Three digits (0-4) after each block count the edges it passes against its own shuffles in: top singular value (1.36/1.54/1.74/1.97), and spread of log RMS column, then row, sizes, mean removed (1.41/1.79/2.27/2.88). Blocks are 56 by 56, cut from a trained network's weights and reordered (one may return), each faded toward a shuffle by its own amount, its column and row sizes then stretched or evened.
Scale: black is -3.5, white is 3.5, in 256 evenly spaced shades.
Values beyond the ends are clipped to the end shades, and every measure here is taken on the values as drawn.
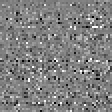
1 1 3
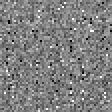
0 1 0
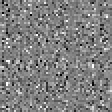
3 3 1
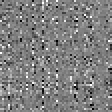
3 4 1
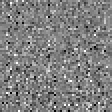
0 2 2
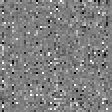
0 3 1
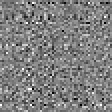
3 2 3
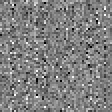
0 3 0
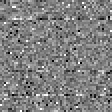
3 0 1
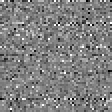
3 0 3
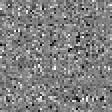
2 2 2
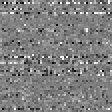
2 0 4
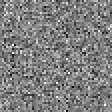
2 1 0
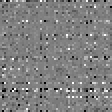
3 3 4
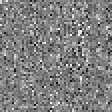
3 3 0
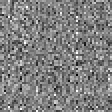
3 3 0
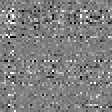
3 2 4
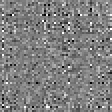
1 3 3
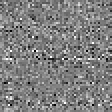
2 2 3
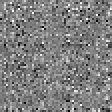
1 3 1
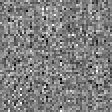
2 2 0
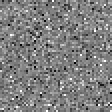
1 0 0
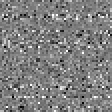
2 0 3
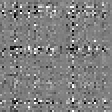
3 4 4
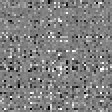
3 3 3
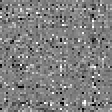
1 3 3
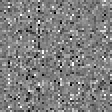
2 3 0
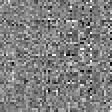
3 2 2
